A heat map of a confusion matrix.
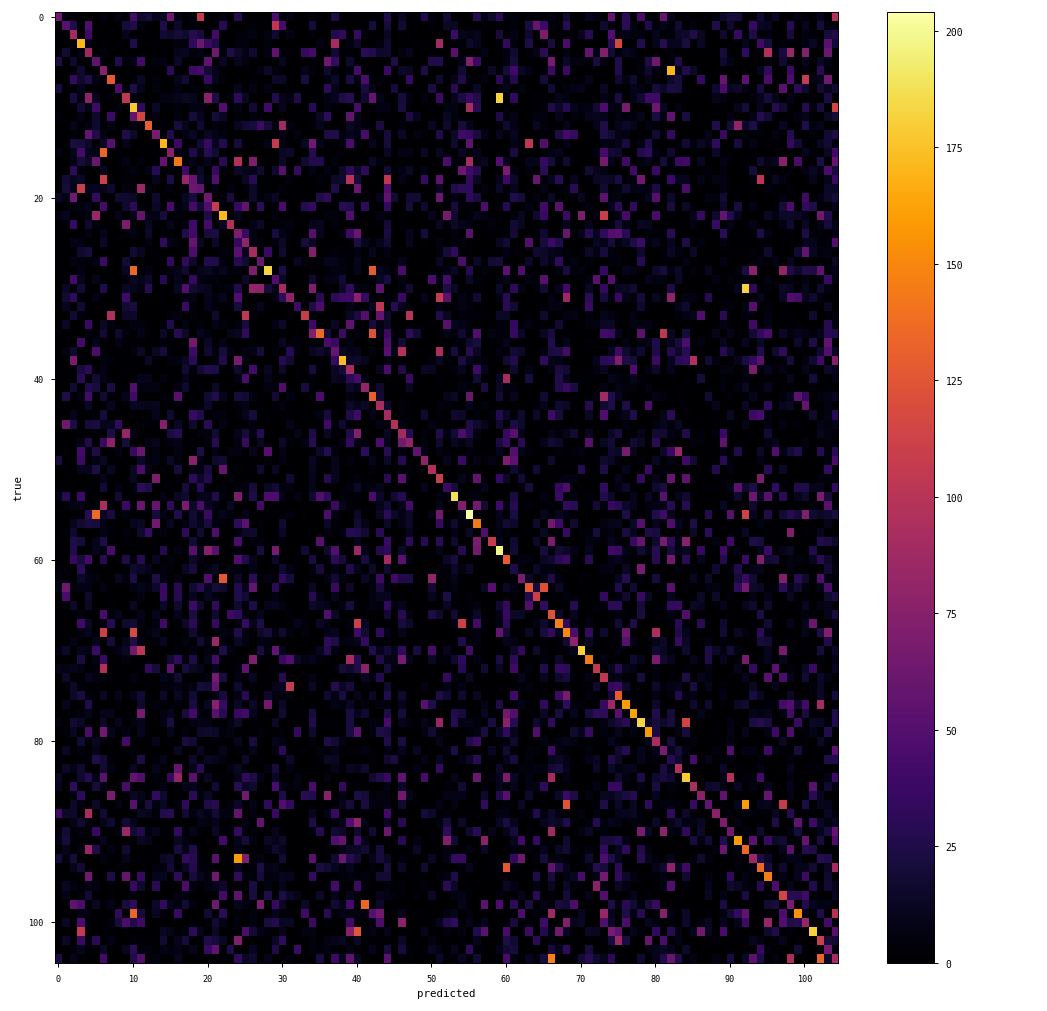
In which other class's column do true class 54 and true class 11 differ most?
6
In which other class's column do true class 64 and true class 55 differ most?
5
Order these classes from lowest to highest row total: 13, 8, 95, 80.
80, 8, 13, 95
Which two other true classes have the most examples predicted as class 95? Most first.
4, 100
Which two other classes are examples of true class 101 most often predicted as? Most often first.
40, 3
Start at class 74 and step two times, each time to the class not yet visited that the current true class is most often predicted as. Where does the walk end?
51
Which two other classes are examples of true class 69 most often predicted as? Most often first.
21, 76
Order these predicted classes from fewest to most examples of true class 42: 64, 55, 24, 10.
64, 24, 10, 55
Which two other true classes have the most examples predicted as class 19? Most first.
0, 3
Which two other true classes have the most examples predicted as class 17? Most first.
18, 54
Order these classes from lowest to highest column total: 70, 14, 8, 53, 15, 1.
8, 70, 1, 15, 14, 53
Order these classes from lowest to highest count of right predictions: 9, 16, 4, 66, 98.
98, 4, 9, 66, 16
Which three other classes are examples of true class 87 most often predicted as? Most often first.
92, 68, 97
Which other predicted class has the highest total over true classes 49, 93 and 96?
24
